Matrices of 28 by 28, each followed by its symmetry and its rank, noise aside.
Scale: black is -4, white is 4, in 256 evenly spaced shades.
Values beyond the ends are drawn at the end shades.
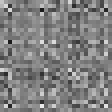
symmetric, rank two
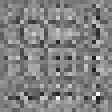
symmetric, rank two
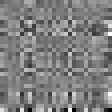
no symmetry, rank two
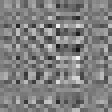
no symmetry, rank two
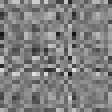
antisymmetric, rank two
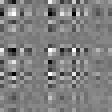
symmetric, rank one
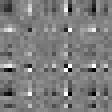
symmetric, rank one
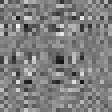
symmetric, rank two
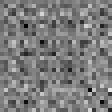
symmetric, rank three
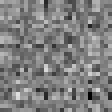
no symmetry, rank three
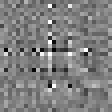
antisymmetric, rank two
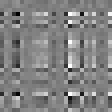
no symmetry, rank one
